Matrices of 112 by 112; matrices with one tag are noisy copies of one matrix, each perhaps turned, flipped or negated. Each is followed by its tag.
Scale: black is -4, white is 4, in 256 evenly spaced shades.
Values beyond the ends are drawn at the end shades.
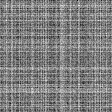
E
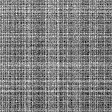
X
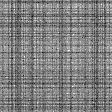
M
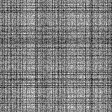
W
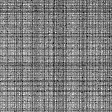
X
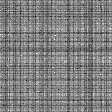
E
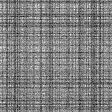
M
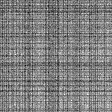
X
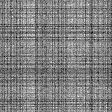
W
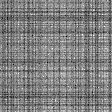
M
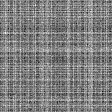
E
